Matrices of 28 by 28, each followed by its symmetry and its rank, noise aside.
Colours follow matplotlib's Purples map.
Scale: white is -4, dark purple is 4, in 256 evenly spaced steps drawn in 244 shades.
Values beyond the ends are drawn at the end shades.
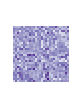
antisymmetric, rank six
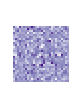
no symmetry, rank six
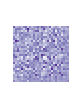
symmetric, rank six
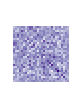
symmetric, rank eight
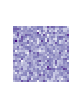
no symmetry, rank eight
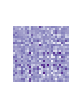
antisymmetric, rank four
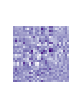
antisymmetric, rank six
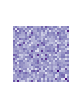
symmetric, rank eight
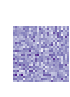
antisymmetric, rank eight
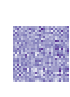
antisymmetric, rank six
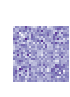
symmetric, rank eight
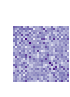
symmetric, rank eight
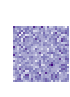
symmetric, rank eight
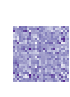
antisymmetric, rank six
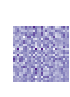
no symmetry, rank four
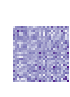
symmetric, rank four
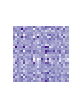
antisymmetric, rank four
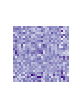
no symmetry, rank six
